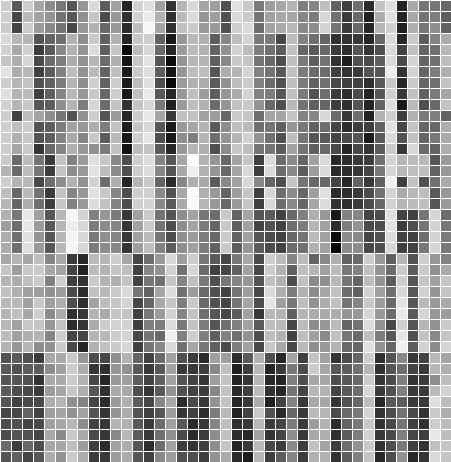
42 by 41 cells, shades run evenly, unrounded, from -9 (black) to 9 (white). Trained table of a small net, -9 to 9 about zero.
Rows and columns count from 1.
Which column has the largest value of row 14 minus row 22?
38
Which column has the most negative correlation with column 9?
40
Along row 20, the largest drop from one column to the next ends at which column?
37
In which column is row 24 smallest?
8
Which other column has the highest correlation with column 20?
30
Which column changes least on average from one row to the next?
19
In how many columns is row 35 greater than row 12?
19
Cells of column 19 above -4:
32
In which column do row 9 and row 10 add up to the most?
14
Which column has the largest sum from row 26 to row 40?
34
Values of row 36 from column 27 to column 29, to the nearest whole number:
-1 -4 4
